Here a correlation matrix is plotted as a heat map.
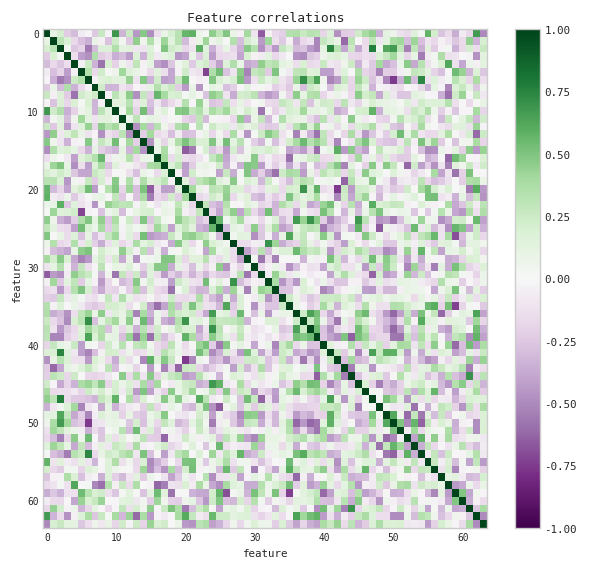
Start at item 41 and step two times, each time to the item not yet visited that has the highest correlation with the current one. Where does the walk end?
47
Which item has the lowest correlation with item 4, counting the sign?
8
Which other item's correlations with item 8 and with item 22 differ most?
58
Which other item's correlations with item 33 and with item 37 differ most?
14
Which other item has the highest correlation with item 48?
23
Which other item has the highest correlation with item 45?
24
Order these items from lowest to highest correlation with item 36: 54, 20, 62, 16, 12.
16, 20, 12, 54, 62
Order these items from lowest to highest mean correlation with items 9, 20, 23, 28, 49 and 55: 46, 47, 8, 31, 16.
31, 16, 8, 46, 47
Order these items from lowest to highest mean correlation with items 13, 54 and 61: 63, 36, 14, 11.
36, 14, 63, 11
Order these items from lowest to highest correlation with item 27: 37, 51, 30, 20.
30, 51, 20, 37
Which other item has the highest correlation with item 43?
39
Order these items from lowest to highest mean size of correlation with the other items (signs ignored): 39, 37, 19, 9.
9, 19, 37, 39
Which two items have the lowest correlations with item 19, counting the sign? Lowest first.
43, 3
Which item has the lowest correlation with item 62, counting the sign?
13
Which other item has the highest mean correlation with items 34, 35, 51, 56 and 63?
40
